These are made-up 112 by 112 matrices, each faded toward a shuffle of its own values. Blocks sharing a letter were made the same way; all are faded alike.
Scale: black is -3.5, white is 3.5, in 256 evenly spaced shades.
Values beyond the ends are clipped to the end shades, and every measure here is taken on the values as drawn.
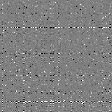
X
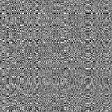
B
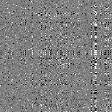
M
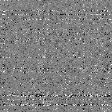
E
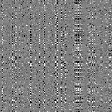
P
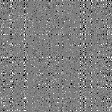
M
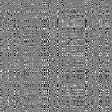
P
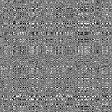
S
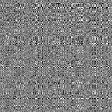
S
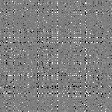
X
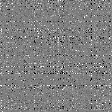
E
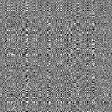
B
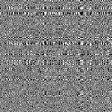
S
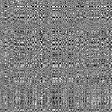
S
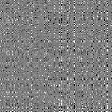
P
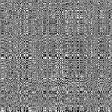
B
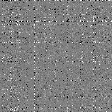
E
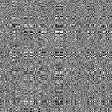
S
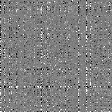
M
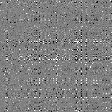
X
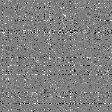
E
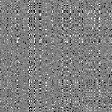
P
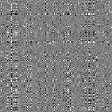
P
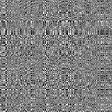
B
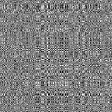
B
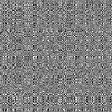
B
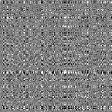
S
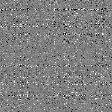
E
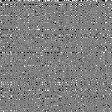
X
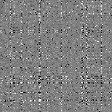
M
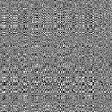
B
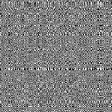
S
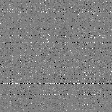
E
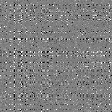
X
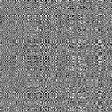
B
